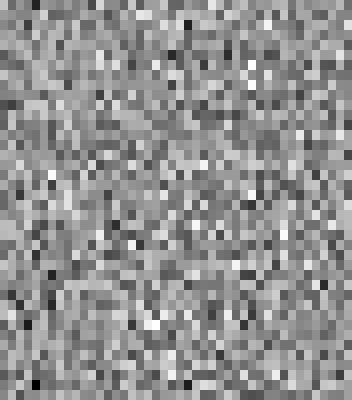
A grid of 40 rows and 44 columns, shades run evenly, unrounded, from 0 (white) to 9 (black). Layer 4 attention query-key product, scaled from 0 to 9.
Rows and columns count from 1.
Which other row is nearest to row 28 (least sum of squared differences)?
13
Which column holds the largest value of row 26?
5
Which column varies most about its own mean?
32
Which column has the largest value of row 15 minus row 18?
7
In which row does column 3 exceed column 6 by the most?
20
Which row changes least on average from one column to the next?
4
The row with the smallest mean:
17
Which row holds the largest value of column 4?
33
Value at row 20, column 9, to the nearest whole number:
1
